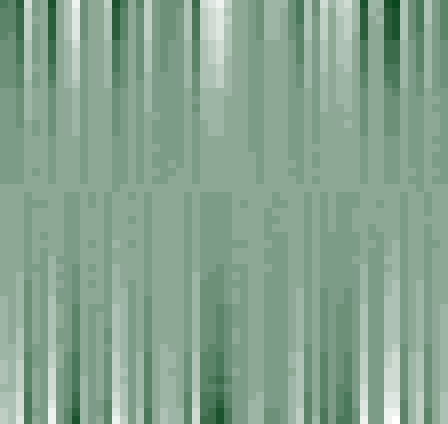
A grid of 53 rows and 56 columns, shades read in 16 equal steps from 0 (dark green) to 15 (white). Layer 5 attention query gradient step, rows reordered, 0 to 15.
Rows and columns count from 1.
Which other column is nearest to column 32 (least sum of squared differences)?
23
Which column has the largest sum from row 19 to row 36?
50
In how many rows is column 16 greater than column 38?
5
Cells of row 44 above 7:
27
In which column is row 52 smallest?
28
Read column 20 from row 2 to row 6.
7 7 7 7 7
